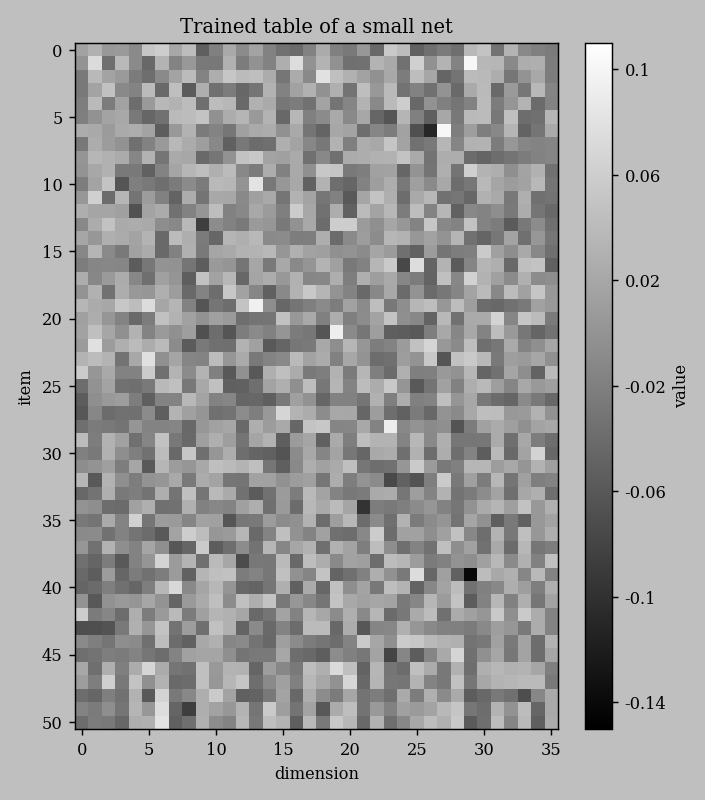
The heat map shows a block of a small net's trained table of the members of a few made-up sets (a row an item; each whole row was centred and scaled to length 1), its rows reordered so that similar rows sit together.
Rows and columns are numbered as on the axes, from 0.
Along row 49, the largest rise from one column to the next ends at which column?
9
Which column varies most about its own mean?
29
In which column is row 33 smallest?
13
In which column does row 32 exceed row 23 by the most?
27
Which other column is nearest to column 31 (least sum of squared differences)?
33
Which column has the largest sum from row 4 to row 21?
1
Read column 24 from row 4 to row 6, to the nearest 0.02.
0.06 0.04 0.02
